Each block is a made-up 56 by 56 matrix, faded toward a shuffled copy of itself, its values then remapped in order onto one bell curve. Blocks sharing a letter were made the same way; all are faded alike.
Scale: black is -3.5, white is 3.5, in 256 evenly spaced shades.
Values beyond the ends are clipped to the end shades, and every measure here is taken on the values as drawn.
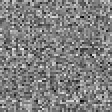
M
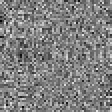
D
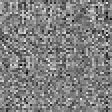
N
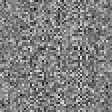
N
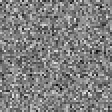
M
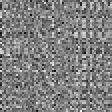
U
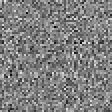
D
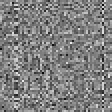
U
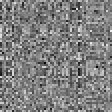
U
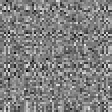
U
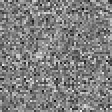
M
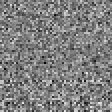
M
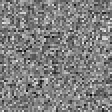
M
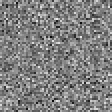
D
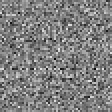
M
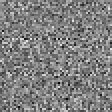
M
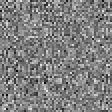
N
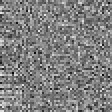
D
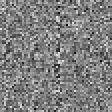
N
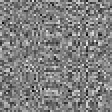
U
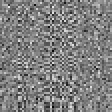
U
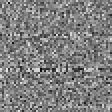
M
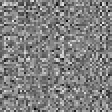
U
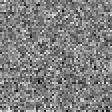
M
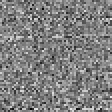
M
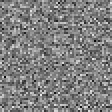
D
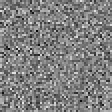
D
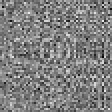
U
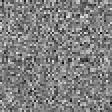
D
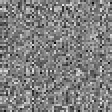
N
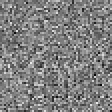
D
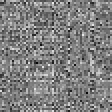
U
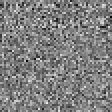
M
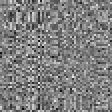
U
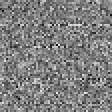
M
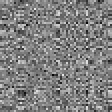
U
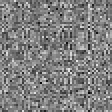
U
